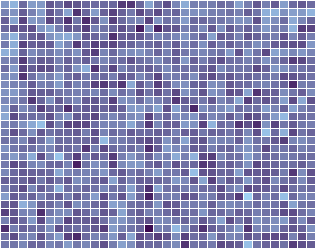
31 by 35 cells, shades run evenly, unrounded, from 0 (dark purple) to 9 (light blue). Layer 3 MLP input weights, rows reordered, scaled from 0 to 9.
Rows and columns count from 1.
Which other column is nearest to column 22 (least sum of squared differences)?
7
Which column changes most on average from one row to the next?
32
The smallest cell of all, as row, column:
29, 17
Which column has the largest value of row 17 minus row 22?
30
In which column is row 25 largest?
28
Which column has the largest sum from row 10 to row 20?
1
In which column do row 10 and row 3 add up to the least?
3
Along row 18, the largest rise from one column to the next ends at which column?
12
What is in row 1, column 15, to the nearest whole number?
2
